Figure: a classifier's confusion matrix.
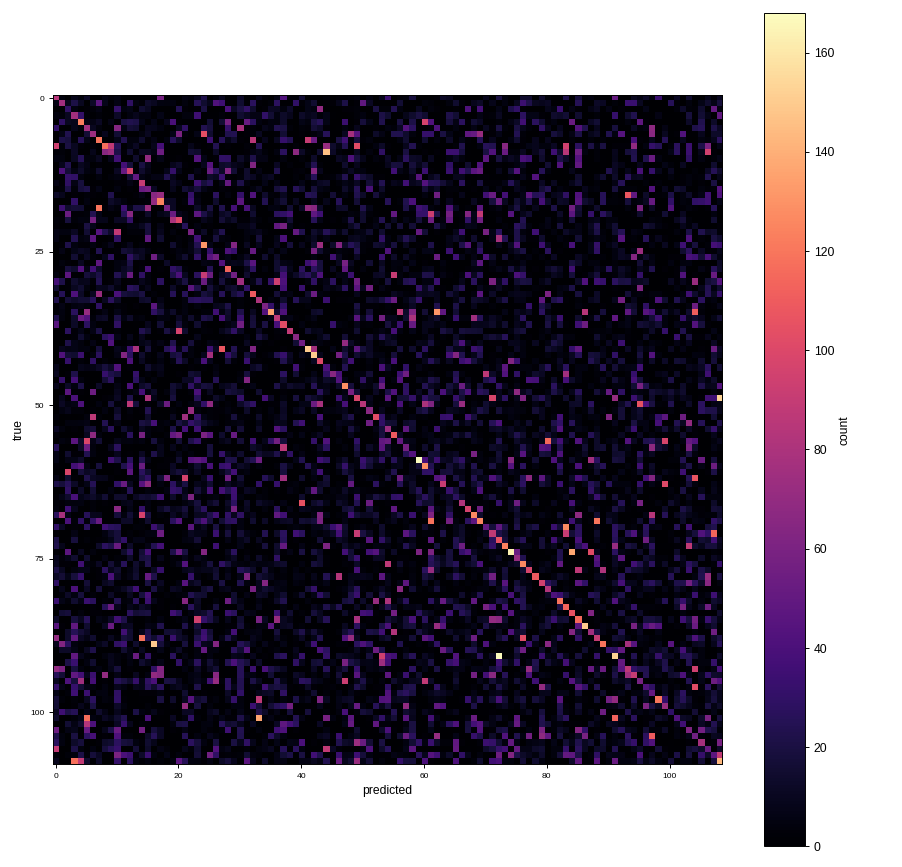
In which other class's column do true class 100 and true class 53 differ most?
103
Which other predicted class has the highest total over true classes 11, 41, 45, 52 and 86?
85
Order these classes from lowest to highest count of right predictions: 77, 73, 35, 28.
77, 28, 73, 35
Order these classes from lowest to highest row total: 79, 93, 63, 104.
79, 63, 104, 93
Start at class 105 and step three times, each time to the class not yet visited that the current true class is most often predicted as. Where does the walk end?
3
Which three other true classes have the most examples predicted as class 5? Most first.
101, 56, 102
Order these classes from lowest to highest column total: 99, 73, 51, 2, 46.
99, 46, 51, 73, 2
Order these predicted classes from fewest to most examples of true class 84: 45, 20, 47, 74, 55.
45, 47, 20, 74, 55
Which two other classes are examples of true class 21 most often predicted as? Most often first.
37, 36
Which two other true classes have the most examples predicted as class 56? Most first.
35, 80
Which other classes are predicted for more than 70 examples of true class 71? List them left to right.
49, 83, 107
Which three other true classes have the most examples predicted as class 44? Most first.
9, 106, 8
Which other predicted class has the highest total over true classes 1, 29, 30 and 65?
24
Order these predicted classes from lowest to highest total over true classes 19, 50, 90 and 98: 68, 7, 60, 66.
7, 68, 66, 60
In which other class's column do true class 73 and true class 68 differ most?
14
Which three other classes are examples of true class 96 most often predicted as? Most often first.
104, 79, 85
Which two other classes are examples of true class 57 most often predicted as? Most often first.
37, 97
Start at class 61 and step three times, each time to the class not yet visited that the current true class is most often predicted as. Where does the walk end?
74
